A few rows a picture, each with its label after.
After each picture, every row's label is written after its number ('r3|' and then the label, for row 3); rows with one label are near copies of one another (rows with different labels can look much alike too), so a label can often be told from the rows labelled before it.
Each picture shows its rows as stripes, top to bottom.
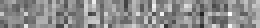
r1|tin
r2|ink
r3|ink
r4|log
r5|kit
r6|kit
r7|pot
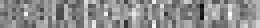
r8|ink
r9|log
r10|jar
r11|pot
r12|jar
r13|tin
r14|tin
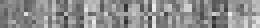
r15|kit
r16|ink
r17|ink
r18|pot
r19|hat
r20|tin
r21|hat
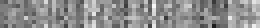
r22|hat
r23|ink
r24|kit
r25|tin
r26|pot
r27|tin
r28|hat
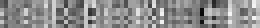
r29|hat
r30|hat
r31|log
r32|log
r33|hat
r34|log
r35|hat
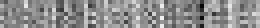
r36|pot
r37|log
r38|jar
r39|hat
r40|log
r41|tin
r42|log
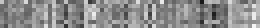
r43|log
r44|hat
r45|kit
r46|hat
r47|hat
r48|jar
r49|hat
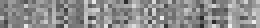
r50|tin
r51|pot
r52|kit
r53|hat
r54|log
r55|hat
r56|pot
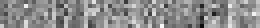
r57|tin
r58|pot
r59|kit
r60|hat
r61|jar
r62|pot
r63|log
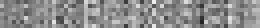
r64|ink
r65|log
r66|kit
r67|ink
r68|pot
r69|jar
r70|ink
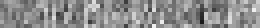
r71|tin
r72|kit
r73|hat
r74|jar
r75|jar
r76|log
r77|ink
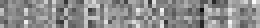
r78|hat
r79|kit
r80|log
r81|log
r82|kit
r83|pot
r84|log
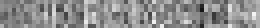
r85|ink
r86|jar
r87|jar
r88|hat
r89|hat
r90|ink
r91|log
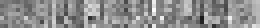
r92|ink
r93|kit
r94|ink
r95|kit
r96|log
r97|jar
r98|hat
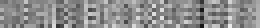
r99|pot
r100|ink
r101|log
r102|kit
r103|log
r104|ink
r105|jar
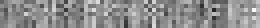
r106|kit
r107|jar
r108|hat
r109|pot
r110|hat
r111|tin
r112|tin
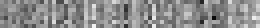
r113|jar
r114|tin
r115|tin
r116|ink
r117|hat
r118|jar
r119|tin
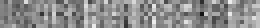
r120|pot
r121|ink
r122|ink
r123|jar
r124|hat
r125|ink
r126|tin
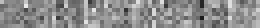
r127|log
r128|pot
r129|tin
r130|ink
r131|jar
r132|ink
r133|kit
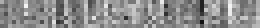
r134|log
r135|pot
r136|jar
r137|pot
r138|tin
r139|jar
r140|kit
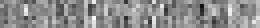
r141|tin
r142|log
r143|pot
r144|pot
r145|tin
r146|hat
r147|tin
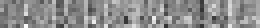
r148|jar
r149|pot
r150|log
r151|pot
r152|ink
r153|tin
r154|pot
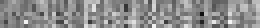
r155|kit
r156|tin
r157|tin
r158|jar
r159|ink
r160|pot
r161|ink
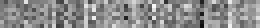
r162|pot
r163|ink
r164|tin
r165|jar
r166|tin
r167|log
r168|jar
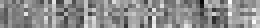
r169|jar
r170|log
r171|hat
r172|pot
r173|hat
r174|hat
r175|ink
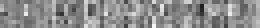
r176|ink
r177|log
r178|log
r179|pot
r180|ink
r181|kit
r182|ink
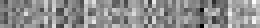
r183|hat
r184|hat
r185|jar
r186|pot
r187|hat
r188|hat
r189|jar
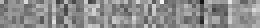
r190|log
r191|kit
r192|hat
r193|kit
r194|jar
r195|jar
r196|kit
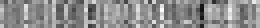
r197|hat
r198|log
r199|log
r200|log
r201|log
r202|ink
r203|log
